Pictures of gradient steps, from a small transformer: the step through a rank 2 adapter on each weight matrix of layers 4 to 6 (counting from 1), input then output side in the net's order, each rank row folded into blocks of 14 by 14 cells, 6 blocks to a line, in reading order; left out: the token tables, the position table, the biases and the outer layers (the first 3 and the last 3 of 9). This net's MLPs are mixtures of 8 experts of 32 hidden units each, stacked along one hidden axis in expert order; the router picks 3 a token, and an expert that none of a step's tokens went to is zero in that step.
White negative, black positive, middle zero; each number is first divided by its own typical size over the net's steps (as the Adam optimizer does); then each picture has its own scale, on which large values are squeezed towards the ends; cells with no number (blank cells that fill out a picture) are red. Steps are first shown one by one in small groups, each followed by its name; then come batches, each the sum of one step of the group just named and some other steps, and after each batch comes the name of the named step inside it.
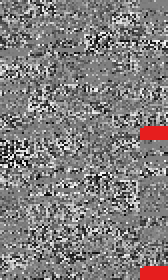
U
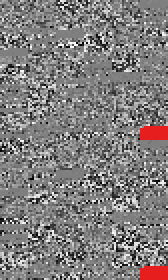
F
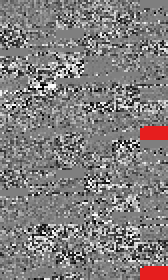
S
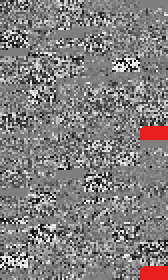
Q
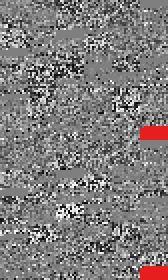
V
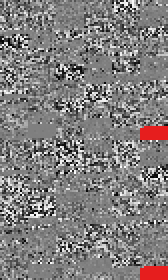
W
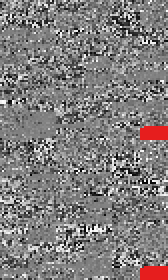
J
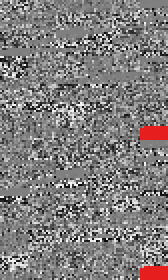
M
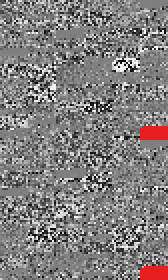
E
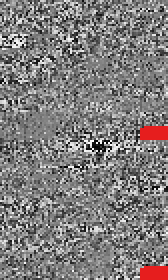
J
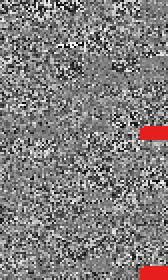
F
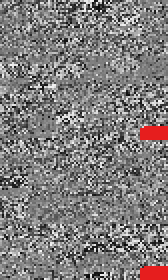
S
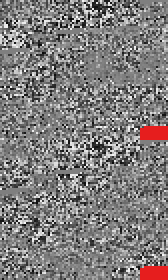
V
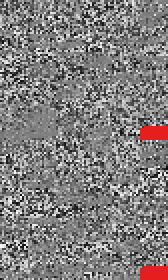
W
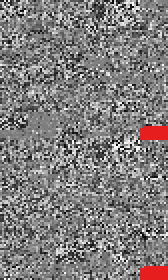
W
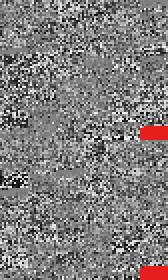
Q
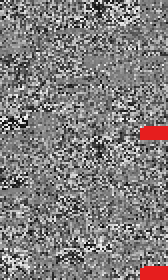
M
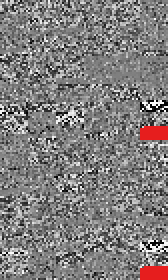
M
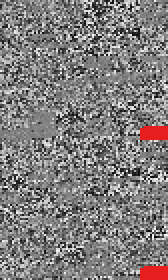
W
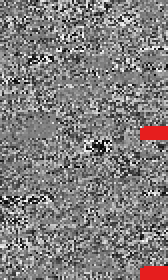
Q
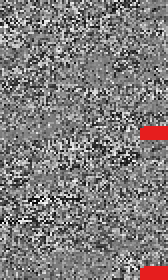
V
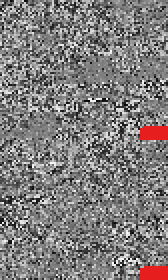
F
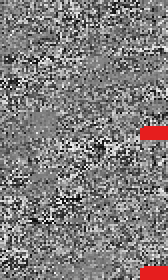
J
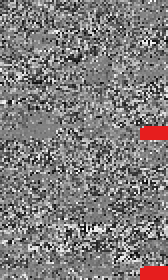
J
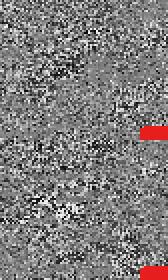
V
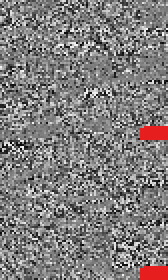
F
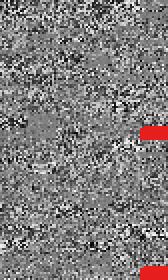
W
